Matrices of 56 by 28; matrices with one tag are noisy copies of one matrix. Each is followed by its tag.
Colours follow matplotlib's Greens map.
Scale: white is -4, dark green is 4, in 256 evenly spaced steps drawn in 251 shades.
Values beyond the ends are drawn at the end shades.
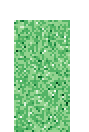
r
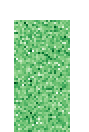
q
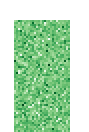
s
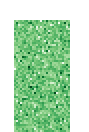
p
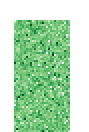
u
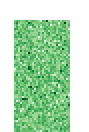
p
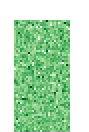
p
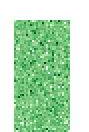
u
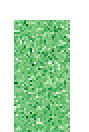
q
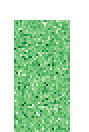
s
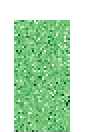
r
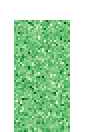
p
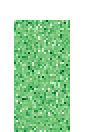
p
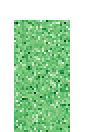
p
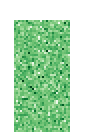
p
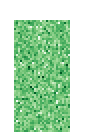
p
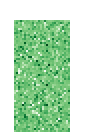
s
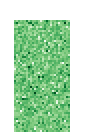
p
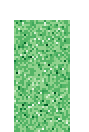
s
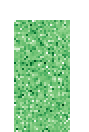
u
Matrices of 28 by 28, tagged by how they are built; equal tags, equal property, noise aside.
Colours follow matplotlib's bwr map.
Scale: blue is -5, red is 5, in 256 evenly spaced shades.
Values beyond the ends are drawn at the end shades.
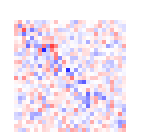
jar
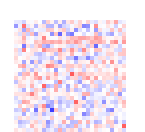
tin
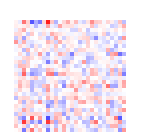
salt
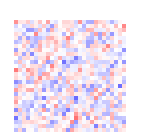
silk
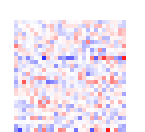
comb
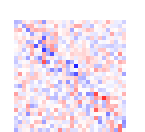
jar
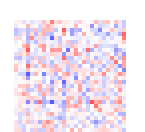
salt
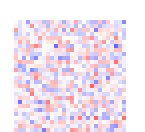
tin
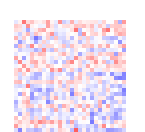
tin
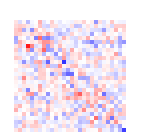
jar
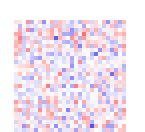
tin
